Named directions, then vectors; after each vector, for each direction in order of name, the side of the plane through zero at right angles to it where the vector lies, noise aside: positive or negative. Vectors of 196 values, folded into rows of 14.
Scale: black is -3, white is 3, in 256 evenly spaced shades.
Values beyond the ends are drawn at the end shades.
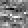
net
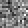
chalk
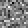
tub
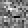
negative, negative, positive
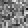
positive, positive, positive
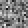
negative, positive, negative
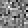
negative, negative, positive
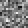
positive, negative, positive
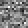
negative, positive, positive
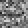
positive, negative, positive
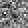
positive, negative, negative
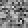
negative, positive, positive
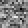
negative, positive, positive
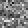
positive, negative, positive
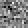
positive, positive, negative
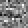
positive, negative, positive
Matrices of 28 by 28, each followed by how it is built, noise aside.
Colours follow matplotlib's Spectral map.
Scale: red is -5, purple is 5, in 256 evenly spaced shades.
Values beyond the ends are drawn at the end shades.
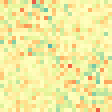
block diagonal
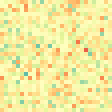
noise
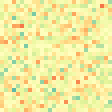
noise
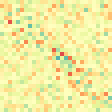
banded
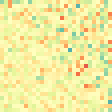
upper triangular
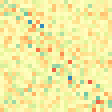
banded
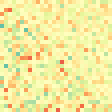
lower triangular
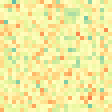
blocks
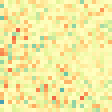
lower triangular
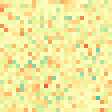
noise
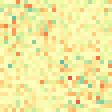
block diagonal
